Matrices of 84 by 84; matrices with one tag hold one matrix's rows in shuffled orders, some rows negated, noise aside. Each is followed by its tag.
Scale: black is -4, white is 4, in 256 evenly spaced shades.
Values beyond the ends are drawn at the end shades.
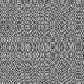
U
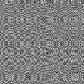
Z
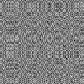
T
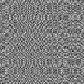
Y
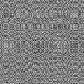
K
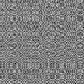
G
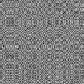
T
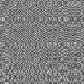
Y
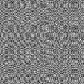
Z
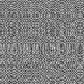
G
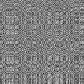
T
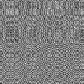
T
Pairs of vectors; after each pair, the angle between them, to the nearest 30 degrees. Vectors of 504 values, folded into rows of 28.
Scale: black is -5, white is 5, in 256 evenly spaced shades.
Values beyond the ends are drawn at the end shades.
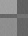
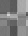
150 degrees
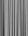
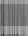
60 degrees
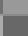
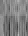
60 degrees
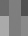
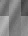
30 degrees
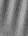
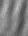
150 degrees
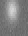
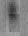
150 degrees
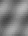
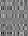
90 degrees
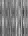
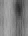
120 degrees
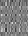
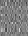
30 degrees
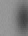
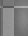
90 degrees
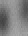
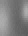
150 degrees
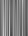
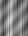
120 degrees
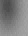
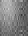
150 degrees
